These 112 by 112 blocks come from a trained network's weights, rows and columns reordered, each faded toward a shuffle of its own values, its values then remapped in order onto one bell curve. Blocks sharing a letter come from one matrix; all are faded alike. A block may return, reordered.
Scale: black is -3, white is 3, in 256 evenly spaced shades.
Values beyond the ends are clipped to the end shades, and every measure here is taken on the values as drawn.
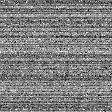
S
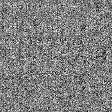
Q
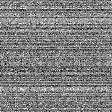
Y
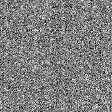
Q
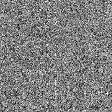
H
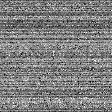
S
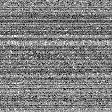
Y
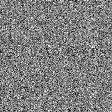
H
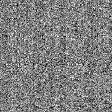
Q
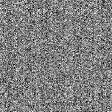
Q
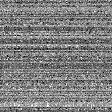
Y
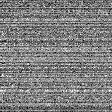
Y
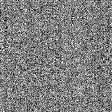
Q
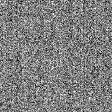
Q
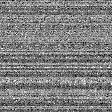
Y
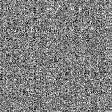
Q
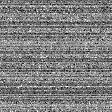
Y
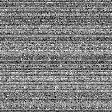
Y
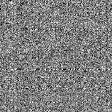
Q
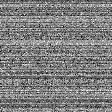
Y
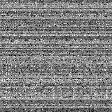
S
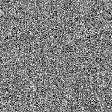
H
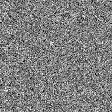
H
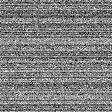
Y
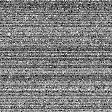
Y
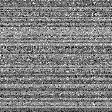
S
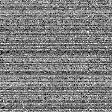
Y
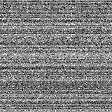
Y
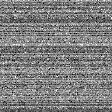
S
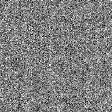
Q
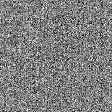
Q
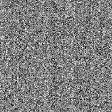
Q
